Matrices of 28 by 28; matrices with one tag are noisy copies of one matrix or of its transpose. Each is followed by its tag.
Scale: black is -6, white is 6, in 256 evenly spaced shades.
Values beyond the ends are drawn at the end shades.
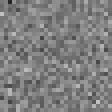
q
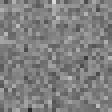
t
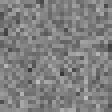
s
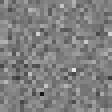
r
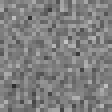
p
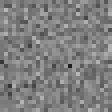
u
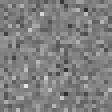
u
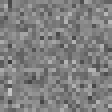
q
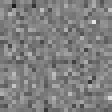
s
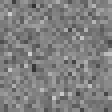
s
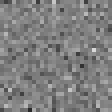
t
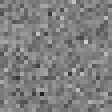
r
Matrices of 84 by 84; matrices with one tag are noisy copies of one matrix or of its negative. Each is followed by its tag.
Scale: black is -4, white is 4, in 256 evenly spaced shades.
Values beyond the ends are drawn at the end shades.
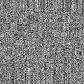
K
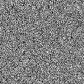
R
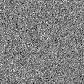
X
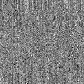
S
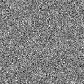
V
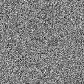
X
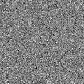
V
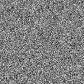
R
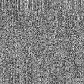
S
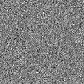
X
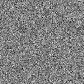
R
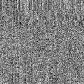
S
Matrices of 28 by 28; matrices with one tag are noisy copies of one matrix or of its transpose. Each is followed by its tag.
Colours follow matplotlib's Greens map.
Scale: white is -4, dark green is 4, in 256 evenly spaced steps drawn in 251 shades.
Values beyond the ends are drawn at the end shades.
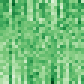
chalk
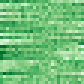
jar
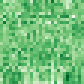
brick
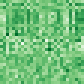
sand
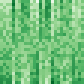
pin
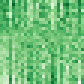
chalk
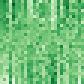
chalk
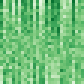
jar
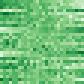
chalk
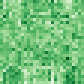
brick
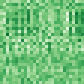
sand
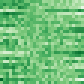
chalk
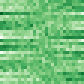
pin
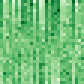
jar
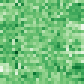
brick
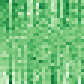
chalk
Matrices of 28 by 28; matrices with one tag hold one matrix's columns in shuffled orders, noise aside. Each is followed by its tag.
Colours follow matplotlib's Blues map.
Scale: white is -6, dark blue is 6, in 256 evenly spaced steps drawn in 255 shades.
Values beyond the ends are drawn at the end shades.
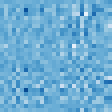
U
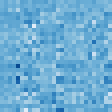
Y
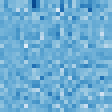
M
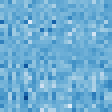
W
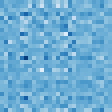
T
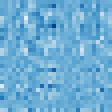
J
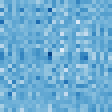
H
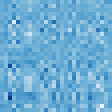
W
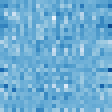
J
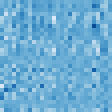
J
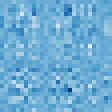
U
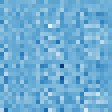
Y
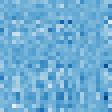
W
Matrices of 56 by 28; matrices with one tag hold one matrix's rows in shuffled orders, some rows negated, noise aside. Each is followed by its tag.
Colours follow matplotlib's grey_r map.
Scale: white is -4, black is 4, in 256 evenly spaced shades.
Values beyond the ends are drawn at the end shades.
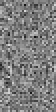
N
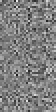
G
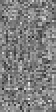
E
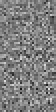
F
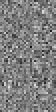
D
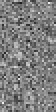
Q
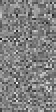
G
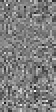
D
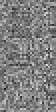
F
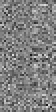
D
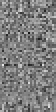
E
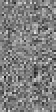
D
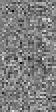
E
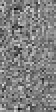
Q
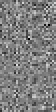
G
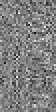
G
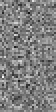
Q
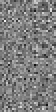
D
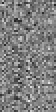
Q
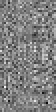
D
